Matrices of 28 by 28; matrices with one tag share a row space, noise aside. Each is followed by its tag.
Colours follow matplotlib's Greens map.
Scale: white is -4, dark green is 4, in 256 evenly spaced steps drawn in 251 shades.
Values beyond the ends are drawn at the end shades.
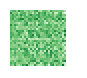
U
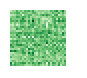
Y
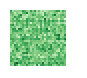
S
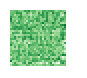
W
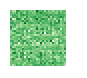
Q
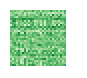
Q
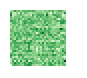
W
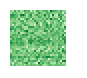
U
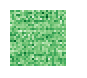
Y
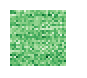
Y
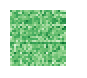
W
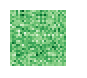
Q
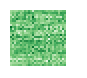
Y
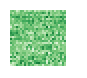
Y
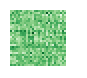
Y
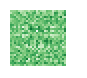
U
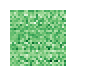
U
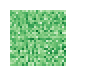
U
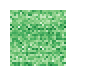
W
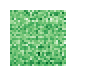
U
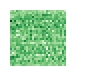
Y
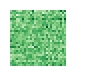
Y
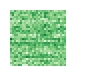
S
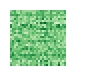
S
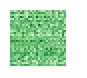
U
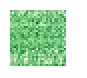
U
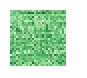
Y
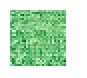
Q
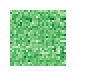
W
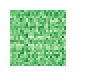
U
